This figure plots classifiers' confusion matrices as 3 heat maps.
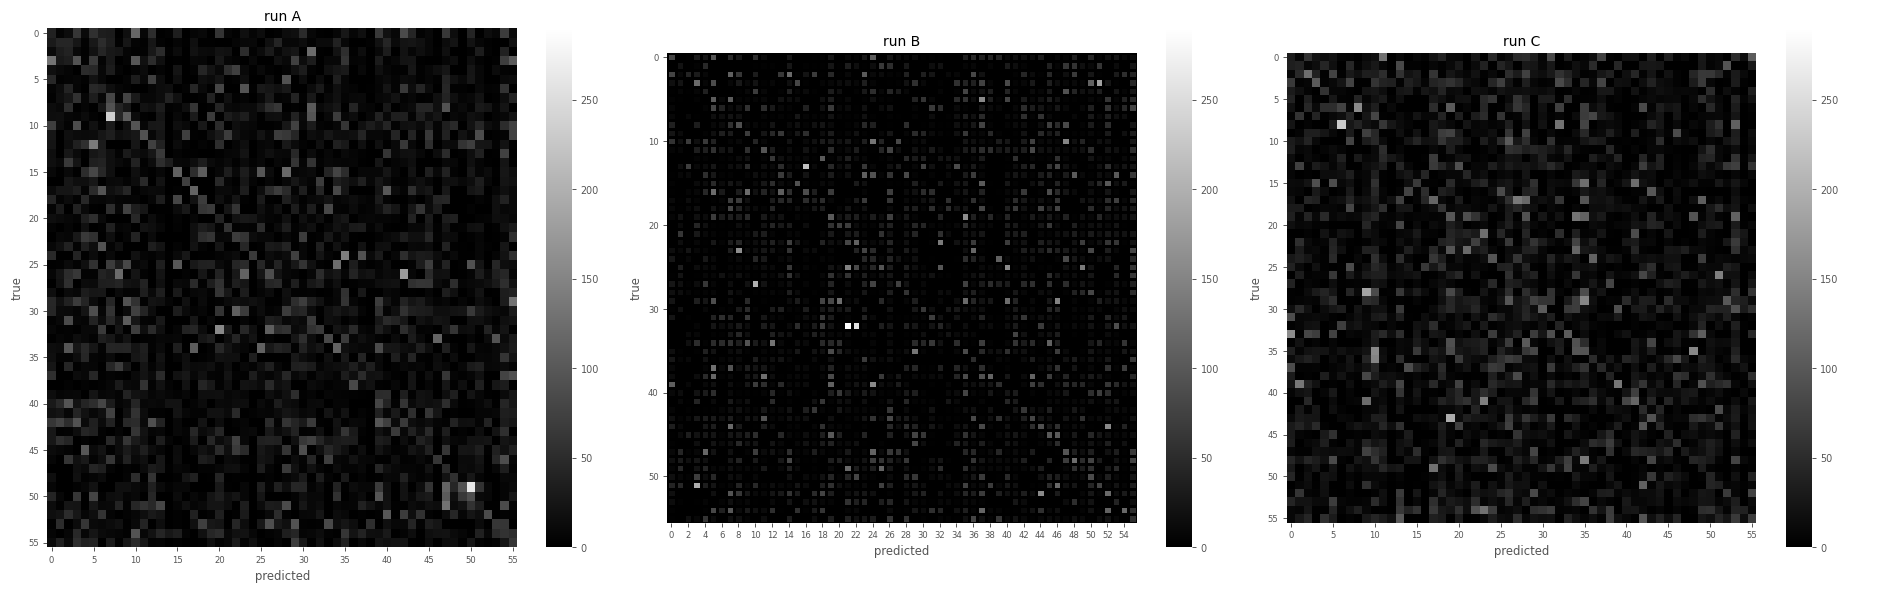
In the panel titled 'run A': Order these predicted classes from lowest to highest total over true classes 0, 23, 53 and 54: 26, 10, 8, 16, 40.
16, 8, 40, 26, 10
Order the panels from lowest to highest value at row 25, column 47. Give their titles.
run C, run B, run A
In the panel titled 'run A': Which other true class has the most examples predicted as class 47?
51
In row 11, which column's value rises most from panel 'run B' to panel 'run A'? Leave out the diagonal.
51
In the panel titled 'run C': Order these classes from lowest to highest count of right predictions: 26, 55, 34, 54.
54, 26, 55, 34
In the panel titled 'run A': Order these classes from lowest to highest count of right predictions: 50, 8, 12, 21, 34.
8, 21, 12, 50, 34
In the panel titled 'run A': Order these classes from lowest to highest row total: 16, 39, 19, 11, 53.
39, 16, 19, 53, 11
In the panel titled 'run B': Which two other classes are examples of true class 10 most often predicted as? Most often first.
47, 24
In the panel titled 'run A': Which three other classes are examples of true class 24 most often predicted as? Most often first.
35, 37, 29
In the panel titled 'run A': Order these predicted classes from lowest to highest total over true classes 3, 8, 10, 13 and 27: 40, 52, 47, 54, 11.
52, 11, 40, 47, 54
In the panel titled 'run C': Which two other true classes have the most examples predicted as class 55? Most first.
0, 52
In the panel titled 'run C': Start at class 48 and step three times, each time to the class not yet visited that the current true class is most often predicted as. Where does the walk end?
26
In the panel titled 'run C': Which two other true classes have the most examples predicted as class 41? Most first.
15, 21
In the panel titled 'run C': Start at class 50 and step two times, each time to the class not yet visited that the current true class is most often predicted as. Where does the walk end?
19
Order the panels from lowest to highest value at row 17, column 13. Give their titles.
run A, run B, run C
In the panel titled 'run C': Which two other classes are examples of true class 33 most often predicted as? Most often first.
0, 49
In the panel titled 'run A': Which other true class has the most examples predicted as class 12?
42
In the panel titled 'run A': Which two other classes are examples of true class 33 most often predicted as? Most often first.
46, 53
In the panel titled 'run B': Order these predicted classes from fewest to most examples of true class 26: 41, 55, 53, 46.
41, 46, 53, 55
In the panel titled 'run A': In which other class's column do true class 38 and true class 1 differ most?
36
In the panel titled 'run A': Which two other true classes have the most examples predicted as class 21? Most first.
11, 4
